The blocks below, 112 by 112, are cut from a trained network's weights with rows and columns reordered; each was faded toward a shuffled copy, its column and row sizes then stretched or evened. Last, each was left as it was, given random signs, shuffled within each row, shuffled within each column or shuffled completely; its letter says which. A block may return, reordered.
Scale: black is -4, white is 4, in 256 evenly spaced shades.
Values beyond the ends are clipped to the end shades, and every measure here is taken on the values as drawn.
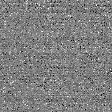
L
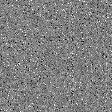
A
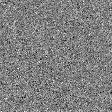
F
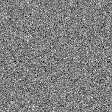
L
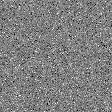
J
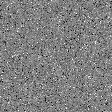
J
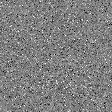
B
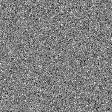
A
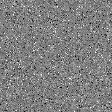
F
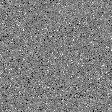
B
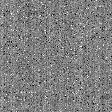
L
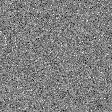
J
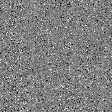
F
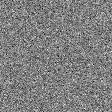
J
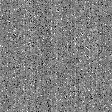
A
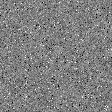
J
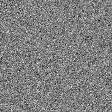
A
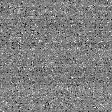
L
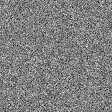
J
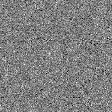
L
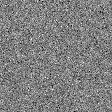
J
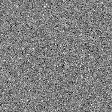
A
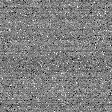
B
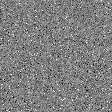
J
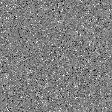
F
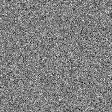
B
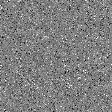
F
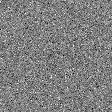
J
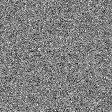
B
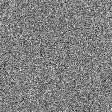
B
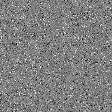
F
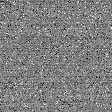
B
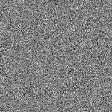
L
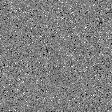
F
